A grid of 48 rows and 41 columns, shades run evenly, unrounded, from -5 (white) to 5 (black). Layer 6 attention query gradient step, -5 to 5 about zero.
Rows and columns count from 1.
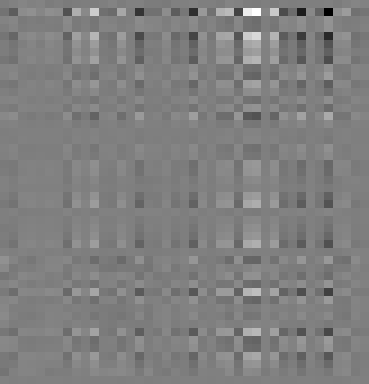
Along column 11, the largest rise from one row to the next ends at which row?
3
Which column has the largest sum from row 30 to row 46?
37
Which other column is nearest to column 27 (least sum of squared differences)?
32
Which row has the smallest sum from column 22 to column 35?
2
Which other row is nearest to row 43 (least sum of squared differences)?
38
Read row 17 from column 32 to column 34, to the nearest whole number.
0 0 0
